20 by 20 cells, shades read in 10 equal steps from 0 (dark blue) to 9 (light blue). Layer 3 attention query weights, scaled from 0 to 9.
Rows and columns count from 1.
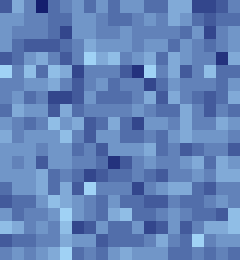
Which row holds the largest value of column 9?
5
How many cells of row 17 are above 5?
8
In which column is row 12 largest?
13
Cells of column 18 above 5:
3
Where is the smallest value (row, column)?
1, 4
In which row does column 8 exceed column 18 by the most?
15
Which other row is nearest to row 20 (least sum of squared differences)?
12
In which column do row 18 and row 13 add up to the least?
10
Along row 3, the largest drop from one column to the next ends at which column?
18
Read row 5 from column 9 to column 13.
7 8 5 6 7
